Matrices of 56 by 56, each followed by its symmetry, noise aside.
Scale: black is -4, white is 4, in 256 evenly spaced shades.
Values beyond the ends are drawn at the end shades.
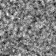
no symmetry.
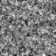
no symmetry.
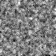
no symmetry.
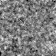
no symmetry.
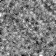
symmetric across the other diagonal.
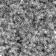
no symmetry.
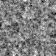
antisymmetric.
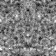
mirrored left to right.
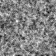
no symmetry.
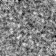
symmetric across the other diagonal.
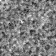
symmetric.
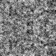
mirrored top to bottom.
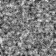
no symmetry.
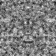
mirrored left to right.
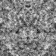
mirrored left to right.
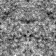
mirrored left to right.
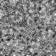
symmetric.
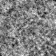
symmetric.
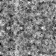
mirrored top to bottom.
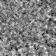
antisymmetric.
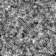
symmetric.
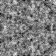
mirrored top to bottom.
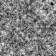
symmetric across the other diagonal.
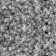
mirrored top to bottom.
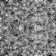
mirrored top to bottom.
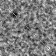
symmetric.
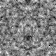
mirrored left to right.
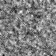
no symmetry.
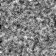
no symmetry.
